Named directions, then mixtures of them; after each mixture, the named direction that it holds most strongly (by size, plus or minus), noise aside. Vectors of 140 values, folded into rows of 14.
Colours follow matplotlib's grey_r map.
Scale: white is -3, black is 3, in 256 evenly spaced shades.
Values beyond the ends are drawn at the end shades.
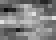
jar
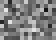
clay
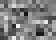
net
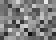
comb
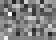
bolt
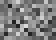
comb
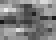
jar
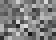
comb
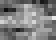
jar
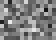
clay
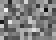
clay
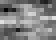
jar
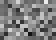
comb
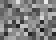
comb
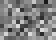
comb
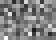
bolt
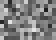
clay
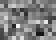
net
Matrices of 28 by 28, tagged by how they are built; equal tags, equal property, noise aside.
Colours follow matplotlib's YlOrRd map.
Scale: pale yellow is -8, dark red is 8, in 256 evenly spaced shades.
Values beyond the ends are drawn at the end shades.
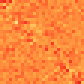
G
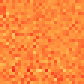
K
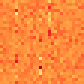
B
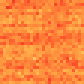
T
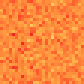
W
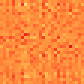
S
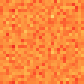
W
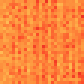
T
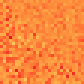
K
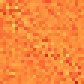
G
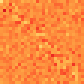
G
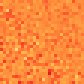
K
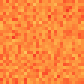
T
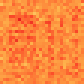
T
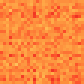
T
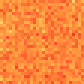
T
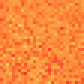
K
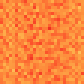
W
